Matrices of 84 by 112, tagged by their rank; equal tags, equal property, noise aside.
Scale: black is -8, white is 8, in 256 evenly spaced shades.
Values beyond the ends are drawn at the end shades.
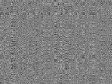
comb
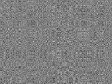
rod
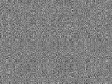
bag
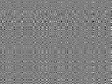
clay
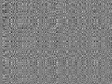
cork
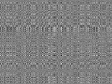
clay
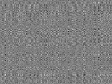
cork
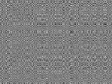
clay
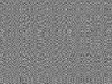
cork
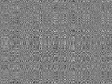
clay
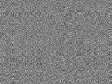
rod
